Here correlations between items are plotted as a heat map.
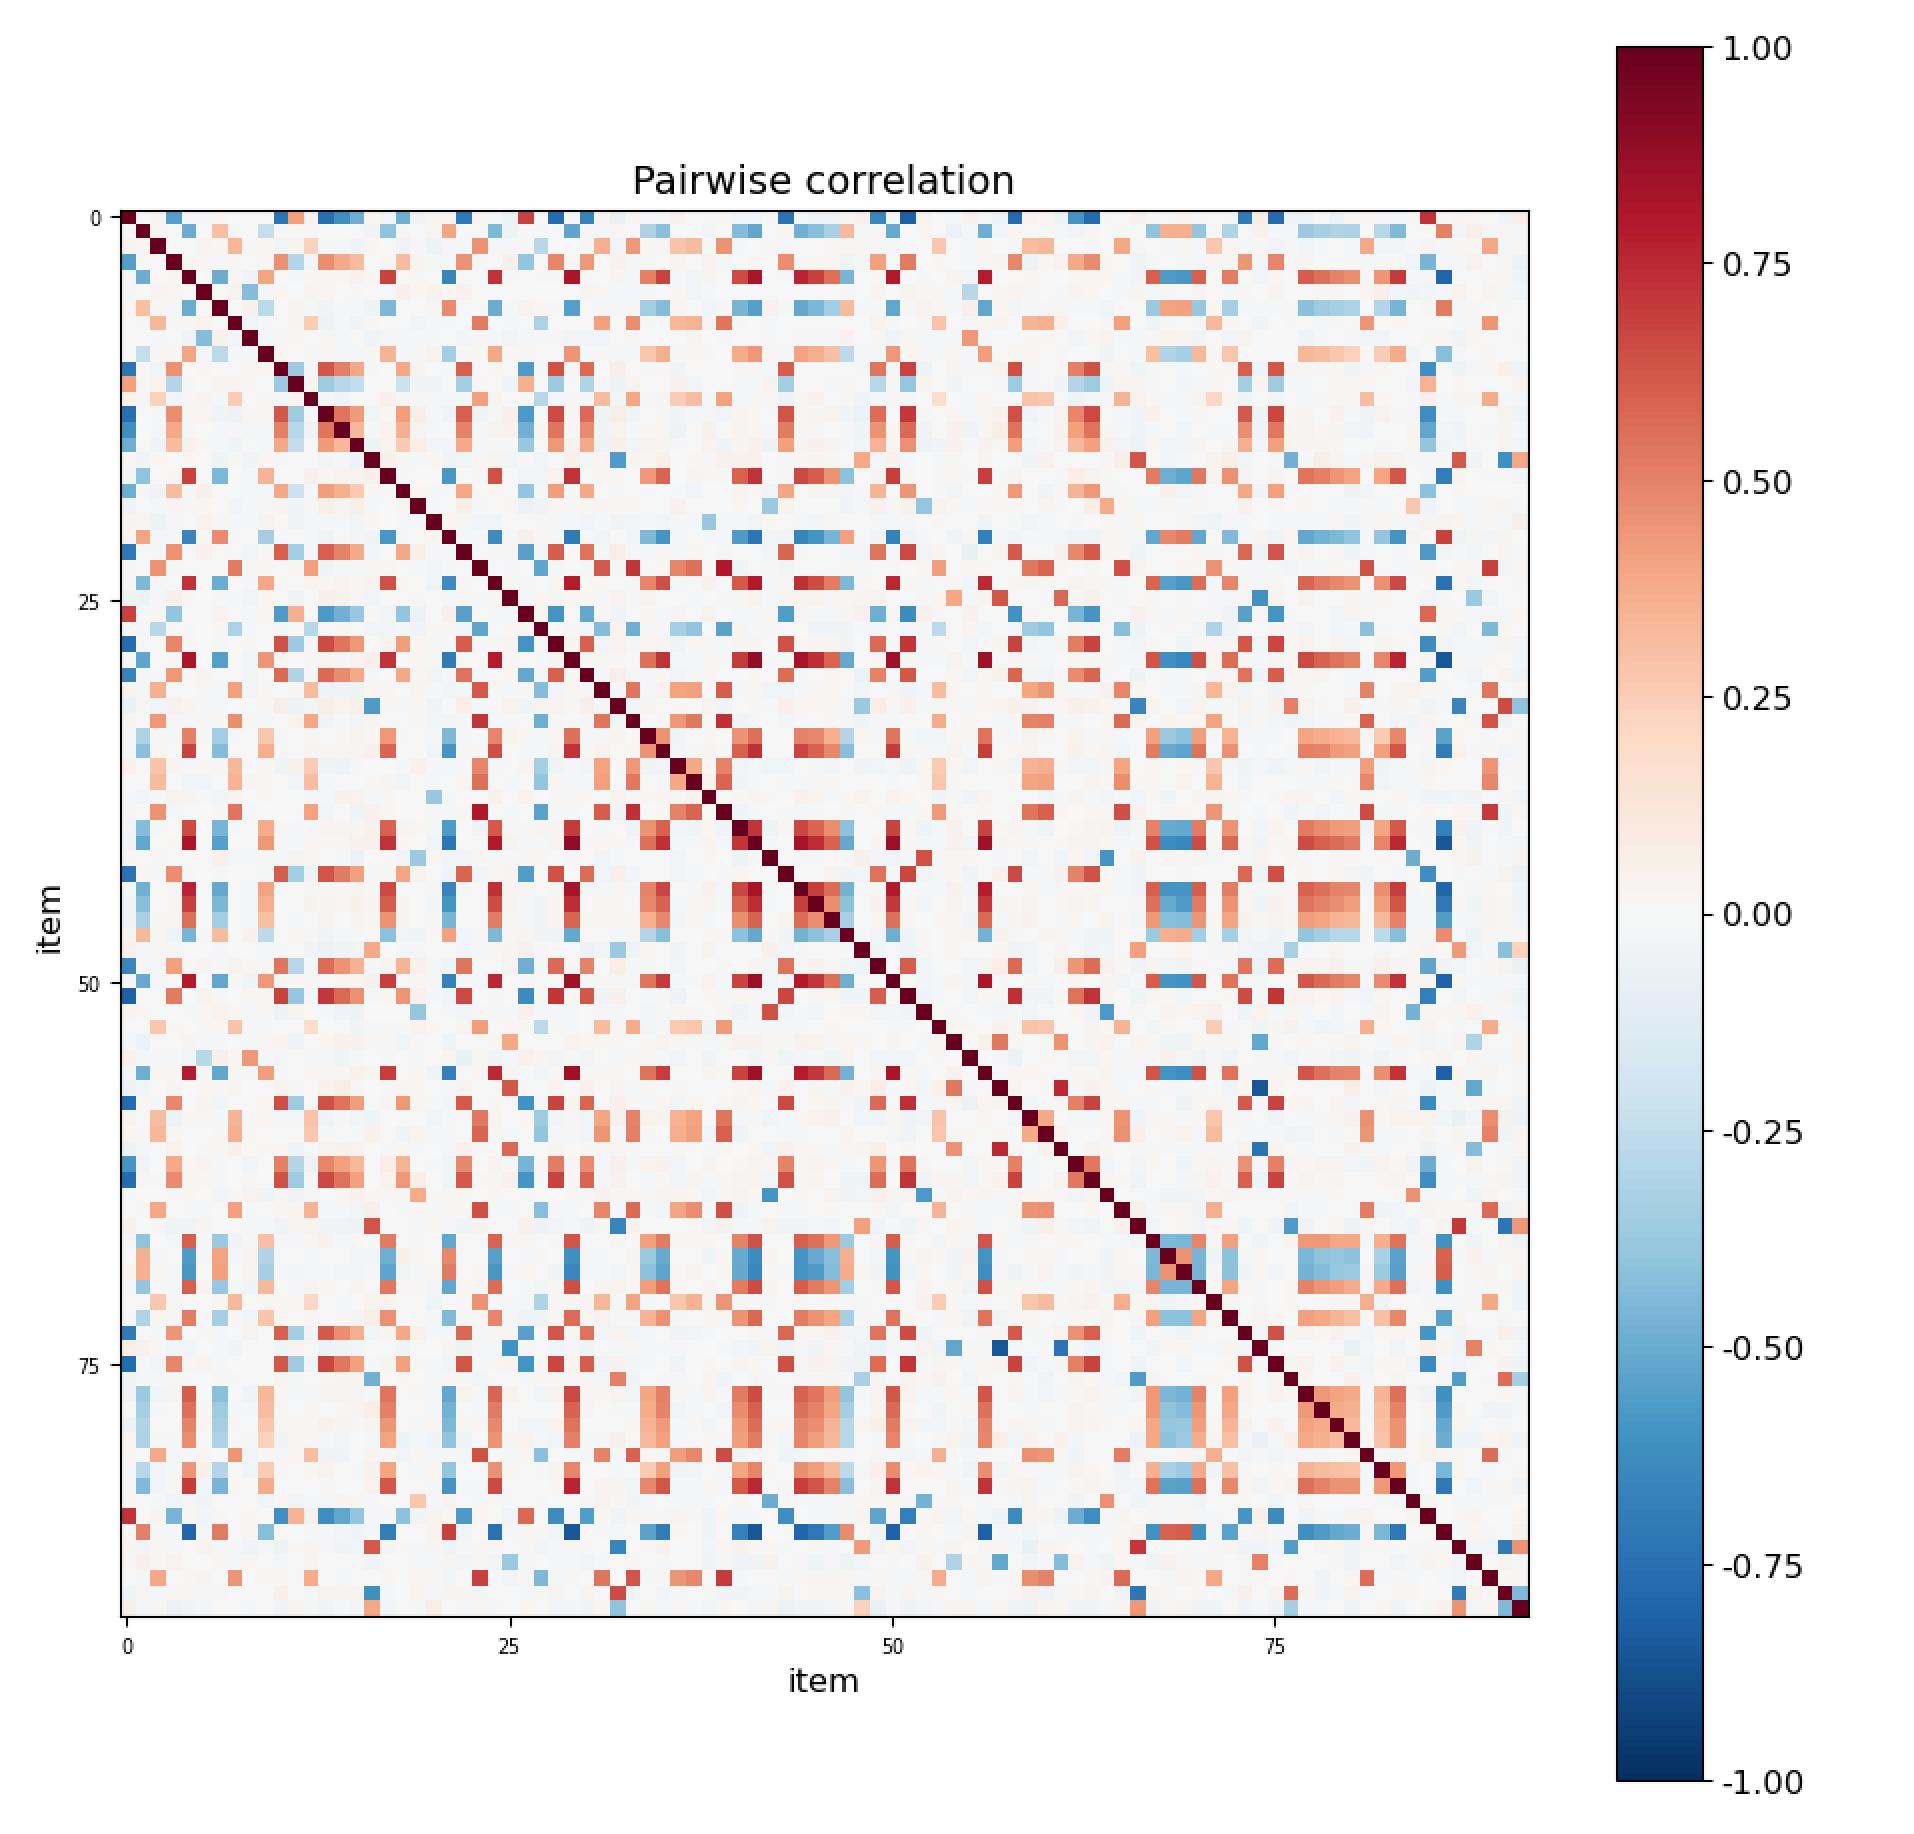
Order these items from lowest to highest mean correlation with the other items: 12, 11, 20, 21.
21, 11, 20, 12
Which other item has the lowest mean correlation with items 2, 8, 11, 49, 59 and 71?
27
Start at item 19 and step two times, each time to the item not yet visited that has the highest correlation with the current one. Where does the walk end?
84
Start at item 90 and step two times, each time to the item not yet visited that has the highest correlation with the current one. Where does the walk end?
76
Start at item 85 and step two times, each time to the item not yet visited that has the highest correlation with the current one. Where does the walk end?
26
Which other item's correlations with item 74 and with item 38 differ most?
57
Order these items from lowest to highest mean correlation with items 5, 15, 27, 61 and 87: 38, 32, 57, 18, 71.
32, 71, 38, 18, 57
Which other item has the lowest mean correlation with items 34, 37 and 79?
86
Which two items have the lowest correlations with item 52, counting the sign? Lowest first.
64, 84
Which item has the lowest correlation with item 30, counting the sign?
0
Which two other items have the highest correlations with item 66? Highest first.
87, 16
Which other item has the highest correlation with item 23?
39
